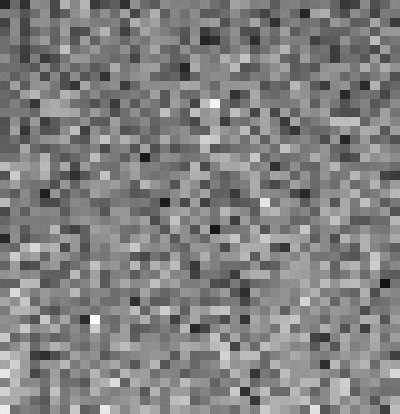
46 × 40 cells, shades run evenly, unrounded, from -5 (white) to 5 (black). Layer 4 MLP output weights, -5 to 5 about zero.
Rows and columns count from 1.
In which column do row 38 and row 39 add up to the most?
32
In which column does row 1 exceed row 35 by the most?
3
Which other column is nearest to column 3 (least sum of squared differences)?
13
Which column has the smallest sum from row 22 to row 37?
10
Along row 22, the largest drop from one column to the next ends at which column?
6
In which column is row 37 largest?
20
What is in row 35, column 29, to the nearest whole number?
1
